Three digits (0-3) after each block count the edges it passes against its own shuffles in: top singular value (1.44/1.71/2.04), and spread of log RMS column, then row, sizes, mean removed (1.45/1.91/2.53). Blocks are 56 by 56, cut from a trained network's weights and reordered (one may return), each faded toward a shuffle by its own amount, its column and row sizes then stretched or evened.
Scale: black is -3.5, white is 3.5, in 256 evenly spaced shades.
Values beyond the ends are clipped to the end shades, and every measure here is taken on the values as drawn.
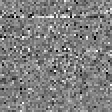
1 1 2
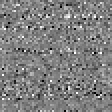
0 1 3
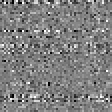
3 1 3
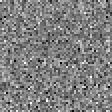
0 0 1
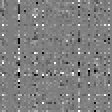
2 3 2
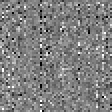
0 3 0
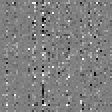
1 3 1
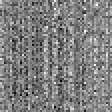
3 3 0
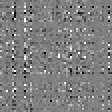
1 3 3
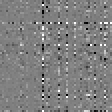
3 3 2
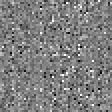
0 2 1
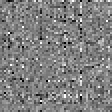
0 2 2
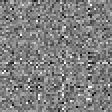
1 1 1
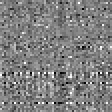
2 0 3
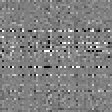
1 2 3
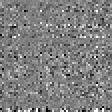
0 2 3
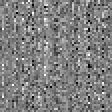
1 3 0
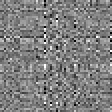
3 2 1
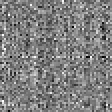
2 0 1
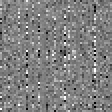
0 3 0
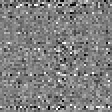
0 2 3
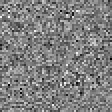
2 0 0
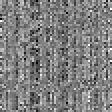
3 3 0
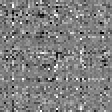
1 2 3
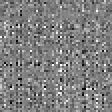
2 3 3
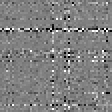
3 2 3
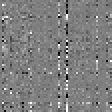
2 3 1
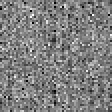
0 1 0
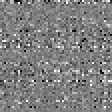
1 1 3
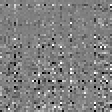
0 3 3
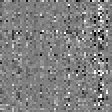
1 3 2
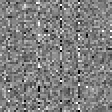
2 2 0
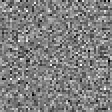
2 1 1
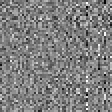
3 2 0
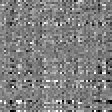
3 1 3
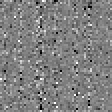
0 3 0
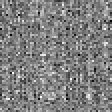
2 0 2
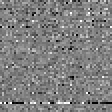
2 0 3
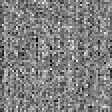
2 1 1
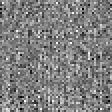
2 0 2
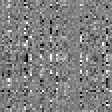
3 3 1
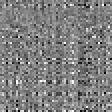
3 1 3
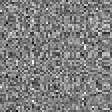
3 1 0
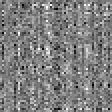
3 2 2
